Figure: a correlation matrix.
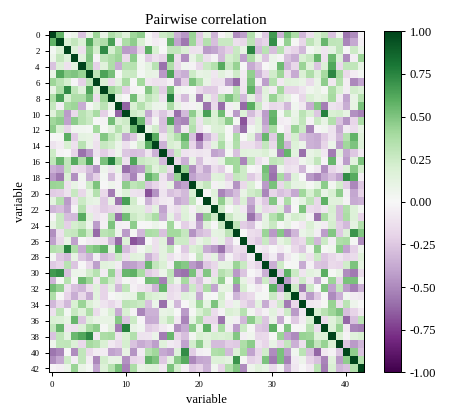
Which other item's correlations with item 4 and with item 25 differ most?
10
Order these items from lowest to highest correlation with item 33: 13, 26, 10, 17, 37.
26, 17, 37, 10, 13
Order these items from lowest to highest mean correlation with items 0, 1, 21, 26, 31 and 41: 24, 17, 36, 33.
36, 17, 33, 24
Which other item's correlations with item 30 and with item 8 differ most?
25
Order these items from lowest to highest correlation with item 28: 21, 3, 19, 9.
21, 19, 3, 9
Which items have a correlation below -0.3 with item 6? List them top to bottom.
17, 24, 25, 29, 41, 42
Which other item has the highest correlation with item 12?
11
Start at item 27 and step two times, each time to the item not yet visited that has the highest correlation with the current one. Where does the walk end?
7
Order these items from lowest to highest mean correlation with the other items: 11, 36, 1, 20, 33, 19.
20, 33, 36, 19, 11, 1
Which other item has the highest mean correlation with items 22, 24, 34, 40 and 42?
4
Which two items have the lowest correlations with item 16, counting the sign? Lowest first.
26, 40
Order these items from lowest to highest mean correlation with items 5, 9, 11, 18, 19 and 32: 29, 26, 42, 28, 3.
26, 29, 28, 42, 3
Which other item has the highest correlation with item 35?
39
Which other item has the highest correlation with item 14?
13
